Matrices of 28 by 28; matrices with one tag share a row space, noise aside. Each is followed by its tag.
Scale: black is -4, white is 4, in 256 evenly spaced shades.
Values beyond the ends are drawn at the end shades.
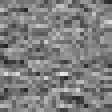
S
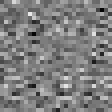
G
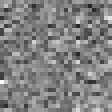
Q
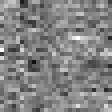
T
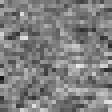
T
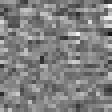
T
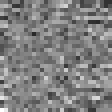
Q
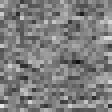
T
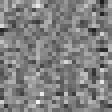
G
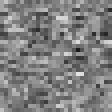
S
